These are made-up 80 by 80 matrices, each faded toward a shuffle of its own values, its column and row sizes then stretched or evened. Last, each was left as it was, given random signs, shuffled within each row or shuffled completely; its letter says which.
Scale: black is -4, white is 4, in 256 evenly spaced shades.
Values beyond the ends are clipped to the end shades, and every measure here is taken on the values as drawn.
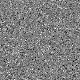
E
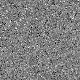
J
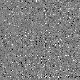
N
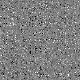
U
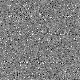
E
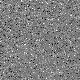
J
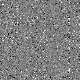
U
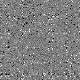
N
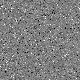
J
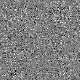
U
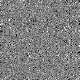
N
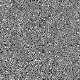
U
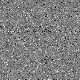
E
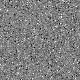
J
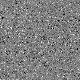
E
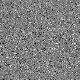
E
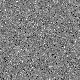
J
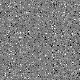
U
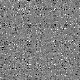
N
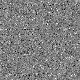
E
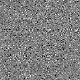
N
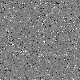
E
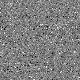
E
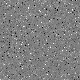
J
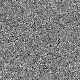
J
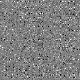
N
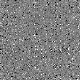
N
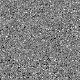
E
